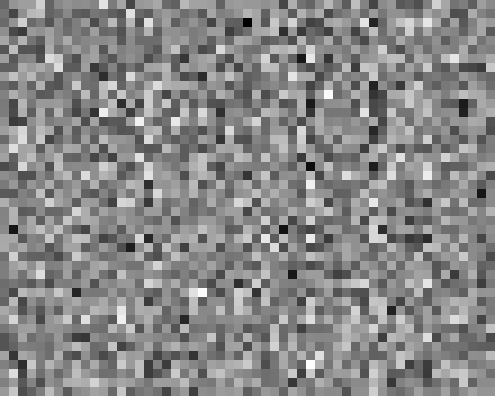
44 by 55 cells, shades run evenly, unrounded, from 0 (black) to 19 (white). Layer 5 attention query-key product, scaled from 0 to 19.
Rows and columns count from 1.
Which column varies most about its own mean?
35
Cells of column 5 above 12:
13
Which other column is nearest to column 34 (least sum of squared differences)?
26
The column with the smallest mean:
54
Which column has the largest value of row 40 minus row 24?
28
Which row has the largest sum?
36
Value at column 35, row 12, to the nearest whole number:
2
